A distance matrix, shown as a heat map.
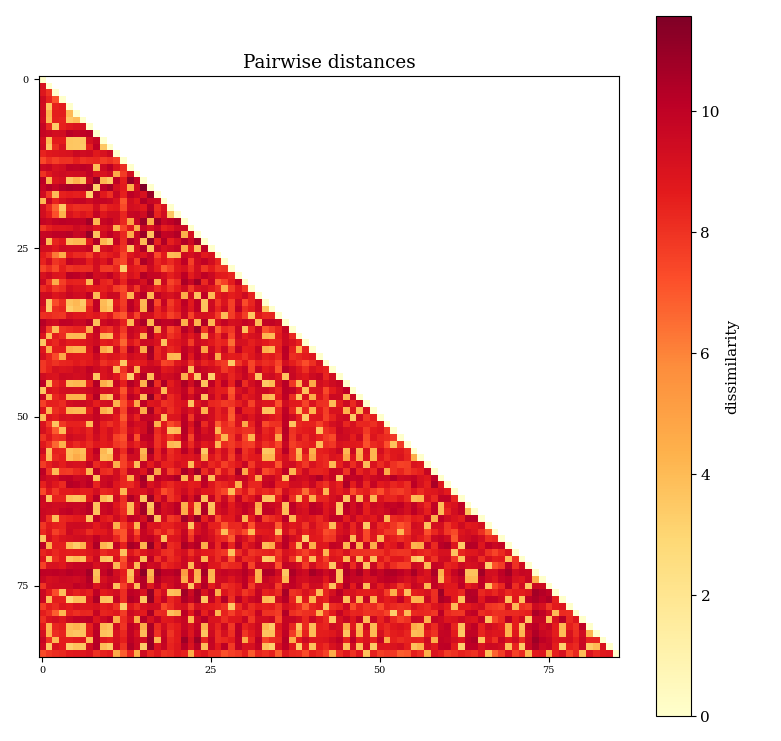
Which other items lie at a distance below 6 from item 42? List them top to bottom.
12, 28, 61, 70, 78
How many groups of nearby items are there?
9
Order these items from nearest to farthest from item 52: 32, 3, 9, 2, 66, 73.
3, 2, 66, 9, 32, 73
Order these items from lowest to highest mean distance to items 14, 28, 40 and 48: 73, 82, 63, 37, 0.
82, 0, 37, 63, 73
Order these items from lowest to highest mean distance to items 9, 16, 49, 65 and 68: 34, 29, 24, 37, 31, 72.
34, 24, 37, 31, 72, 29
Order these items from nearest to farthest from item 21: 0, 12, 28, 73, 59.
59, 73, 12, 28, 0
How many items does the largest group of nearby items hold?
24
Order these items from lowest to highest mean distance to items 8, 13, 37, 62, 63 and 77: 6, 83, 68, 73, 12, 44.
44, 73, 6, 12, 83, 68
